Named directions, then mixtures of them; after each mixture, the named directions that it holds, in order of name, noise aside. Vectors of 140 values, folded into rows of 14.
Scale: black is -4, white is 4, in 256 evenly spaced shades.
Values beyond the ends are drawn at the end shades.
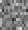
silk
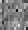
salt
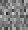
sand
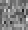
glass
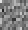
silk.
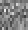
glass, sand, silk.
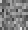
salt, sand, silk.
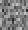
silk.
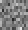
silk.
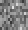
glass, sand, silk.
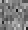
salt.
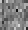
salt.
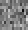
glass.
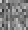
glass, salt, silk.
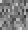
glass, silk.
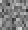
silk.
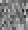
glass, silk.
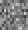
glass, sand, silk.
